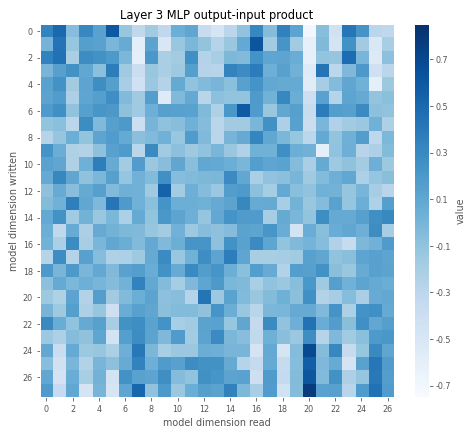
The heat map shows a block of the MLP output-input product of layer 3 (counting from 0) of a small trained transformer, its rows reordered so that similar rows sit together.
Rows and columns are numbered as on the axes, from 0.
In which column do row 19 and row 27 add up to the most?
20
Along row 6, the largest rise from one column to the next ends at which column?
21
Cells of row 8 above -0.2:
23
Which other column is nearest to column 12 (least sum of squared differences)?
26
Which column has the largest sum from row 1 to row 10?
16
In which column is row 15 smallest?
19
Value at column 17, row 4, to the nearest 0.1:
0.1
